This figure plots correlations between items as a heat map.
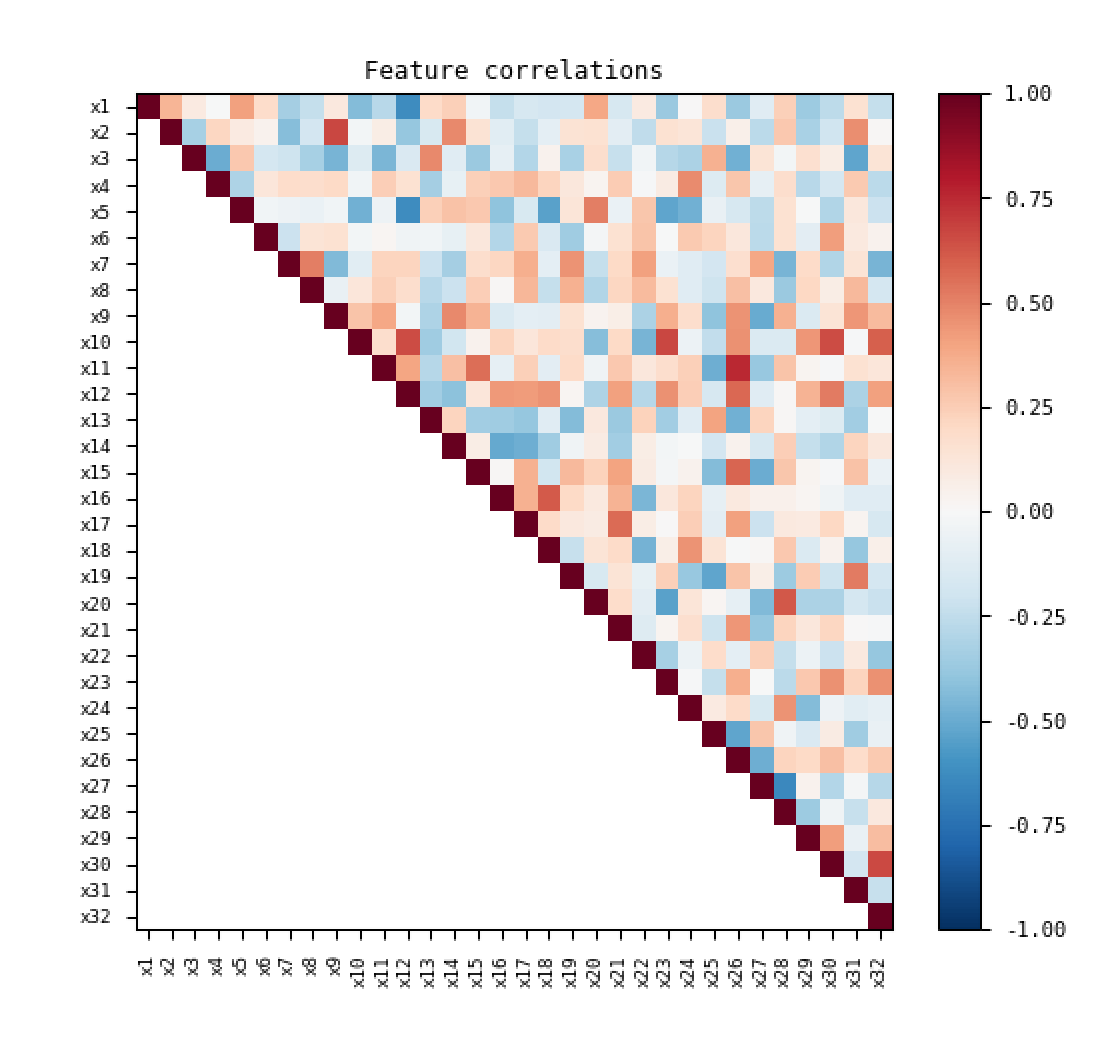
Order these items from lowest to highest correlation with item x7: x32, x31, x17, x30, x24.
x32, x30, x24, x31, x17
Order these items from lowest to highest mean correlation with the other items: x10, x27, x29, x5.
x27, x5, x29, x10
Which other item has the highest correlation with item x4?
x24
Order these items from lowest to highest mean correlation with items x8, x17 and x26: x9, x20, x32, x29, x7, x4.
x20, x32, x9, x29, x4, x7
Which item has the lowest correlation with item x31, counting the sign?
x3
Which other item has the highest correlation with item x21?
x17
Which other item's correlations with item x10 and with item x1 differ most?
x12
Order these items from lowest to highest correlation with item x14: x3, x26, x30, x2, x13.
x30, x3, x26, x13, x2
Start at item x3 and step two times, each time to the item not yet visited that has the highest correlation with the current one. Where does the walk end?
x25
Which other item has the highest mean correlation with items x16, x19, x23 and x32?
x10
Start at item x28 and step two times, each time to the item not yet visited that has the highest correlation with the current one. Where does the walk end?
x5
